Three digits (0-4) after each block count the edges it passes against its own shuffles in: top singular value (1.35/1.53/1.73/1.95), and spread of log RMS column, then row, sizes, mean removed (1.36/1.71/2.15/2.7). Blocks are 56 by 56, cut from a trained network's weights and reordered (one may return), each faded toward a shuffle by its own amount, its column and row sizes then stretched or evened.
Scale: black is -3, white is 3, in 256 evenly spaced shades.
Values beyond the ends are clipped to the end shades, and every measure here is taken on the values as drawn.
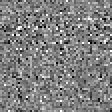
1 2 3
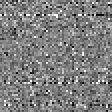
2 0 3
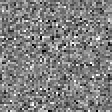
1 1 2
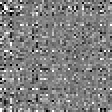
2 4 4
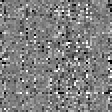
0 4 2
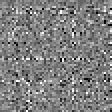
2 3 3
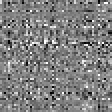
3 3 4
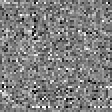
0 1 3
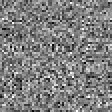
3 1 2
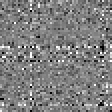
2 3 4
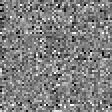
0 2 3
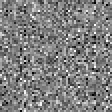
2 3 1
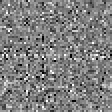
2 2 2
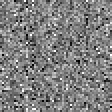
0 2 0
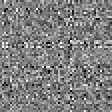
3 2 3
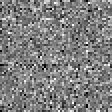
0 2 1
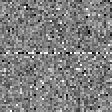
1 0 1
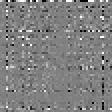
3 3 4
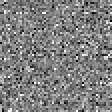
0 2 2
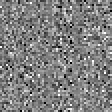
0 3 0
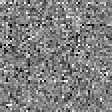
0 2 2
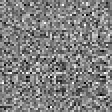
3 0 2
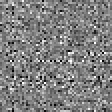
2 3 3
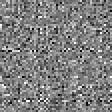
2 0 3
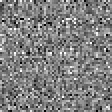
1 2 2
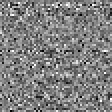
3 0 3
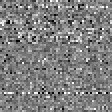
1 0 4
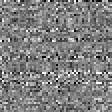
4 1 4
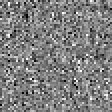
1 2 2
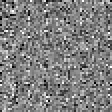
1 3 1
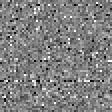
0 0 1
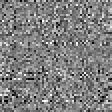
2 1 3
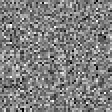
2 1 0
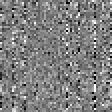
3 4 1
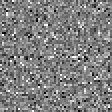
0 1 0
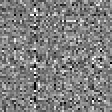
3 3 2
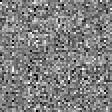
2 3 0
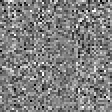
2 2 2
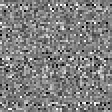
1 1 4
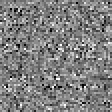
0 1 3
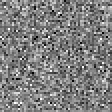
0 0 1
